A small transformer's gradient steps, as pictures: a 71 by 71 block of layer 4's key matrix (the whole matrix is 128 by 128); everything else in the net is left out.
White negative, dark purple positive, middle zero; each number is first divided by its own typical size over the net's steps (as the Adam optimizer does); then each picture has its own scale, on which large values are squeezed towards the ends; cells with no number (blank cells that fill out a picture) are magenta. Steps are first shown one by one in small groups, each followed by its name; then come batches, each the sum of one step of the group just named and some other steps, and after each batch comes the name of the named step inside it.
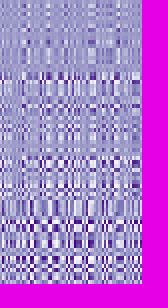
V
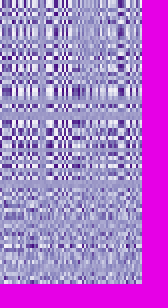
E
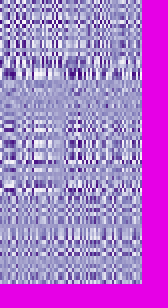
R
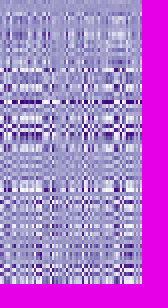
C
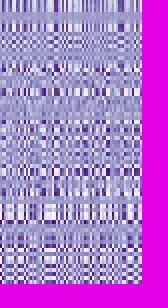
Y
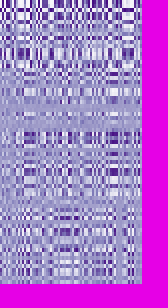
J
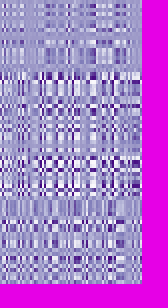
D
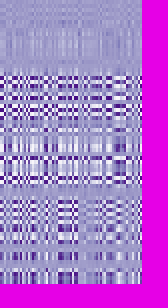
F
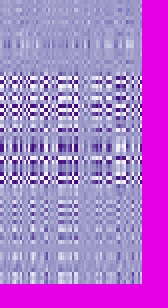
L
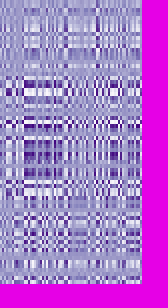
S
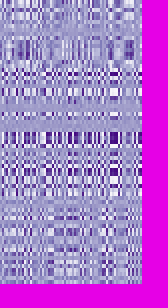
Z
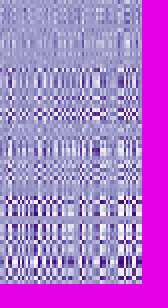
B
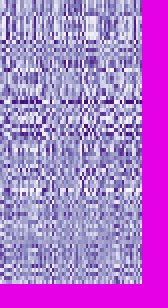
C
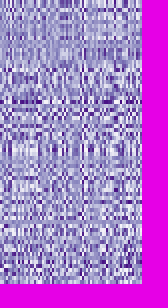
C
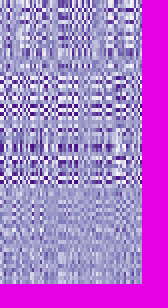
L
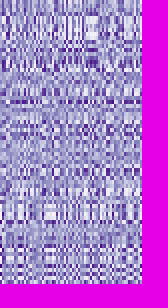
Y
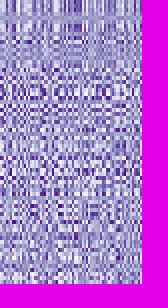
V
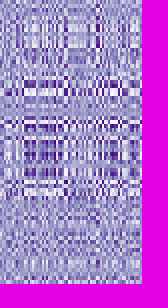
S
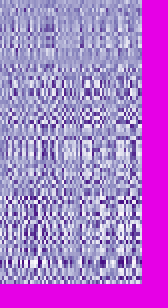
B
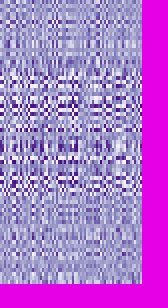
L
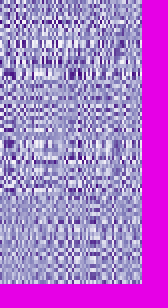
R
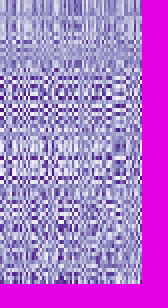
F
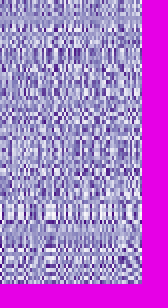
Y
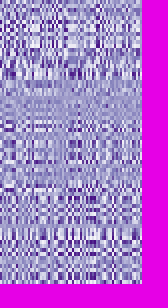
R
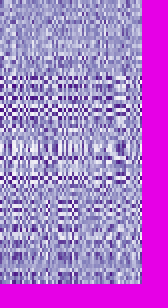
F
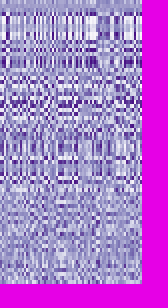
L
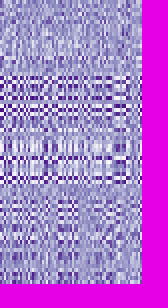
F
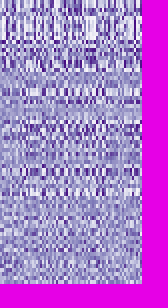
S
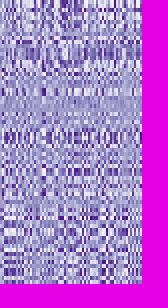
Z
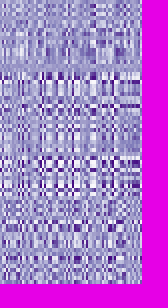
D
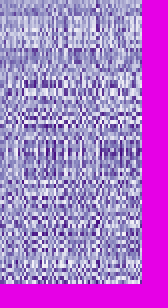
S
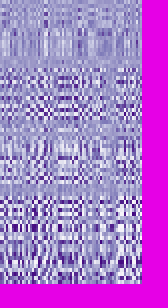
B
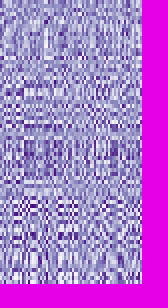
S
